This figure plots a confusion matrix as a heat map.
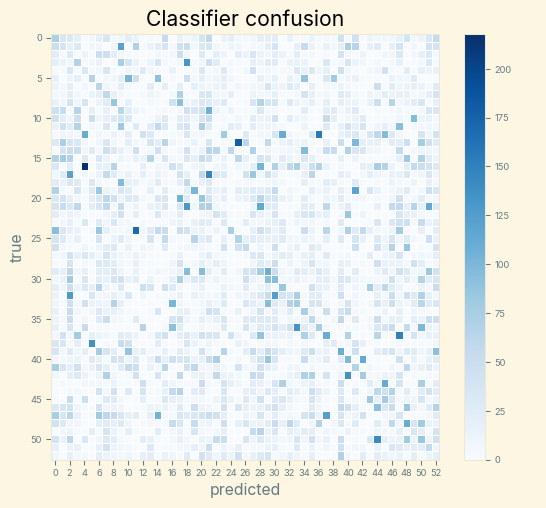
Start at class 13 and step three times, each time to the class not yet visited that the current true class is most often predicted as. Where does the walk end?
41
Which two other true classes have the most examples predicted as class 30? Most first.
32, 16
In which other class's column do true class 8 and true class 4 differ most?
17
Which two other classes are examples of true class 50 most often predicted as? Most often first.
44, 48
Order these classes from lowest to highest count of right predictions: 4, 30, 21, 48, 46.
4, 46, 21, 30, 48
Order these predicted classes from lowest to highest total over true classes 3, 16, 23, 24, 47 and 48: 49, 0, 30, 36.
49, 36, 30, 0
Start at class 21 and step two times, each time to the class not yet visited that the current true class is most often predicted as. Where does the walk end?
9
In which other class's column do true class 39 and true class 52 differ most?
10
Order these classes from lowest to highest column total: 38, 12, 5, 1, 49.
38, 12, 5, 49, 1
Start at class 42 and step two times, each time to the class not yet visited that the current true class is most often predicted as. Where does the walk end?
29
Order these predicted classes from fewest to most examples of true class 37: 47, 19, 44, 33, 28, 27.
33, 19, 27, 44, 28, 47
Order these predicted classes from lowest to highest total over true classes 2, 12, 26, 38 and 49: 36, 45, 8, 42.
42, 8, 45, 36
